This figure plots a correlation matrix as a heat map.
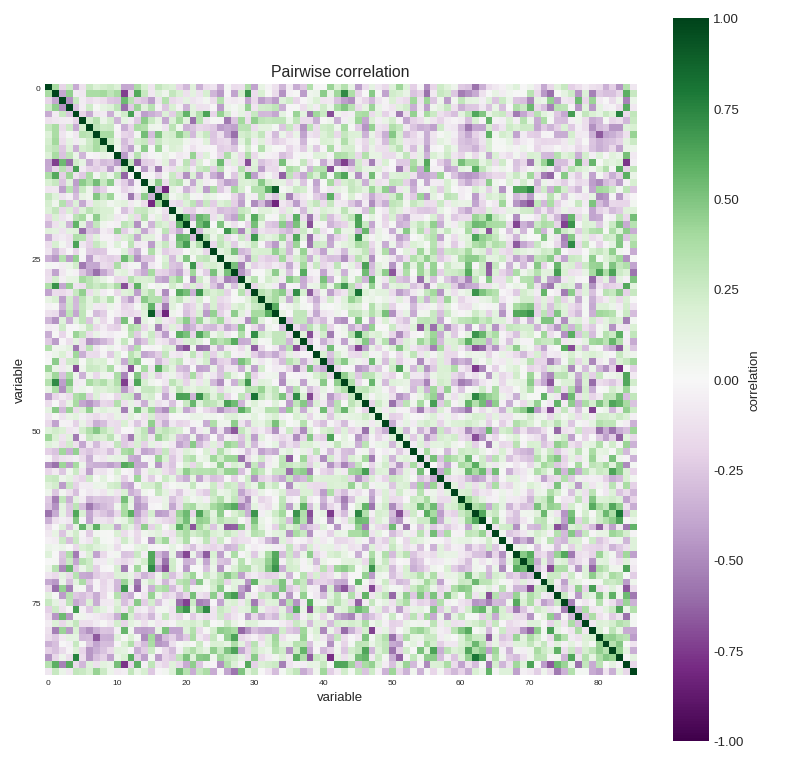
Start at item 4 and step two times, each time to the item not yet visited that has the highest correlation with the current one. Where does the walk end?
62
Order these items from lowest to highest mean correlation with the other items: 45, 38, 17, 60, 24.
38, 17, 60, 24, 45
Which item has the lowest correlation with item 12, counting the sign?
41
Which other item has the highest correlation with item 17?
79
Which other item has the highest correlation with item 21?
26
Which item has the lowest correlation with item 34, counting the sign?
13
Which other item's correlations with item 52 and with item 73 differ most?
84
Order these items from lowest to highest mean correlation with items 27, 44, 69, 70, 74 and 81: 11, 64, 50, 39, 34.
50, 64, 11, 39, 34
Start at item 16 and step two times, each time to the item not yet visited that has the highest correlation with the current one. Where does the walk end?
51
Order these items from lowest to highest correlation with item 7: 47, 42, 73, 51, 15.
15, 42, 73, 47, 51
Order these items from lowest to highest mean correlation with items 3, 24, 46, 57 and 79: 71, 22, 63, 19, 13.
19, 22, 13, 63, 71
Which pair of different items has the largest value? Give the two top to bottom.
15, 33
